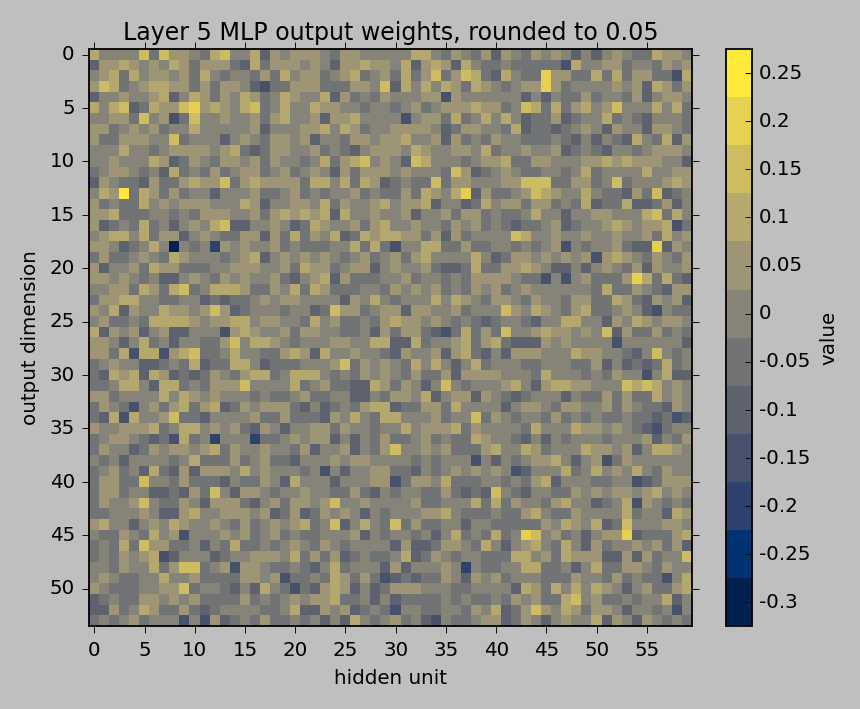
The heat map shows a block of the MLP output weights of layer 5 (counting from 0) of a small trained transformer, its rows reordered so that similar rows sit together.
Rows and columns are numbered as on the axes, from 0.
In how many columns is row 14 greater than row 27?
25
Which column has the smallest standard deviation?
18
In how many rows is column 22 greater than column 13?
21
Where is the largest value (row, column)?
13, 3
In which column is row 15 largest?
56
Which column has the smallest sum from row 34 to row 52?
37
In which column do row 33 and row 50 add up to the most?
9
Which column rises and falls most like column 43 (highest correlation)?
44
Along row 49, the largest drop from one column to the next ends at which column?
19
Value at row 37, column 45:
-0.05
